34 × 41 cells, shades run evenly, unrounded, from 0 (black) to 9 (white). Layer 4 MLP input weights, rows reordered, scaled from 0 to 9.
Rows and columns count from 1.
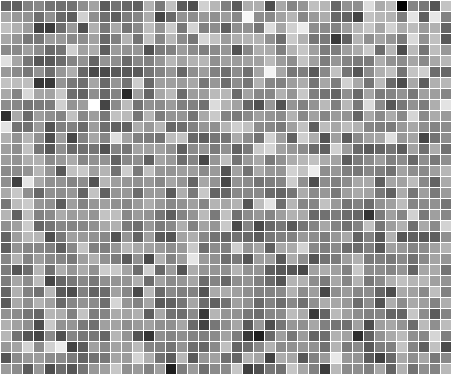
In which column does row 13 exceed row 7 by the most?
11
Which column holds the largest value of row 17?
3
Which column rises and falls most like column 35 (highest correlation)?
1
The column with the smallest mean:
5
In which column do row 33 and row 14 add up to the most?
31
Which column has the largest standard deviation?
25
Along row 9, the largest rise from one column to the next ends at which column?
13
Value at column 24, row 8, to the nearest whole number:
6
